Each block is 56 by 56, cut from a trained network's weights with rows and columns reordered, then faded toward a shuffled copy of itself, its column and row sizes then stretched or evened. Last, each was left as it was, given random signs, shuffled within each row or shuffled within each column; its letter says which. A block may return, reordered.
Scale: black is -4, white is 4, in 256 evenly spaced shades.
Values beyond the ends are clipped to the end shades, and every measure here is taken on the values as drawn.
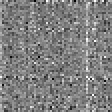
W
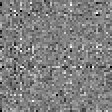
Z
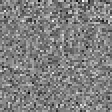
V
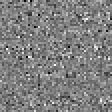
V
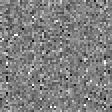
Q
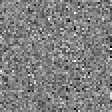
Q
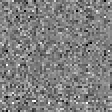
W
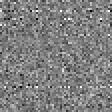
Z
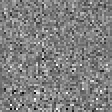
Z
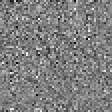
Z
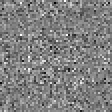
Z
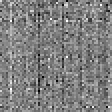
W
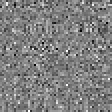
W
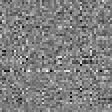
W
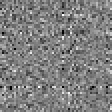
W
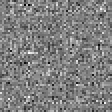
Z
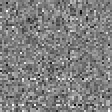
W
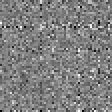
Z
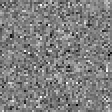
Z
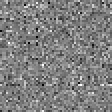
Z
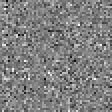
Z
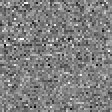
V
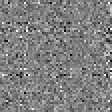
W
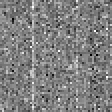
Q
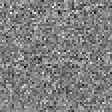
V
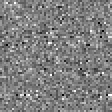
V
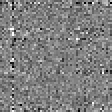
Z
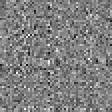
W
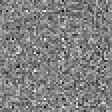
Z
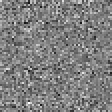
Z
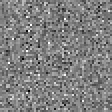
Q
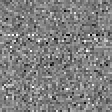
V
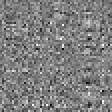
W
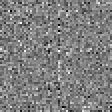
Z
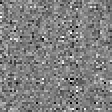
W
